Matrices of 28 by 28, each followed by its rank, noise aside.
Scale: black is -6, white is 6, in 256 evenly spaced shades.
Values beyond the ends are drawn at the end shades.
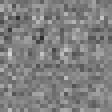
four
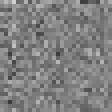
six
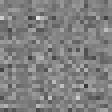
four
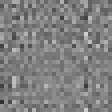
four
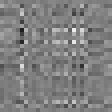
two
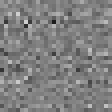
three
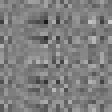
two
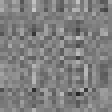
two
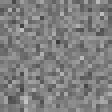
six
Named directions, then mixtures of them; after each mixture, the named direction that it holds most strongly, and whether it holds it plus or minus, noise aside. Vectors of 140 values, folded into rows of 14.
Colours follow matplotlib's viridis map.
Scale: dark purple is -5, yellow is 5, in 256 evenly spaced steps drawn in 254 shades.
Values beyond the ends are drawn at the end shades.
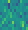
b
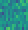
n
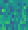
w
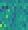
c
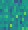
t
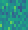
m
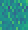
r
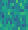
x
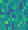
w, plus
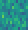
x, minus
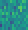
m, minus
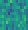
w, plus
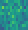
w, minus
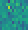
r, minus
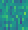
t, plus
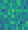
w, minus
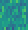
n, minus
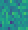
m, minus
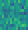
x, minus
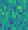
m, minus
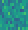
x, plus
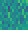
r, plus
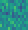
m, plus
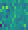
c, minus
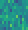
t, plus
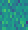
b, plus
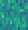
x, minus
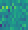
c, minus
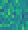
w, minus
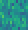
x, minus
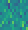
b, plus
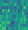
w, plus
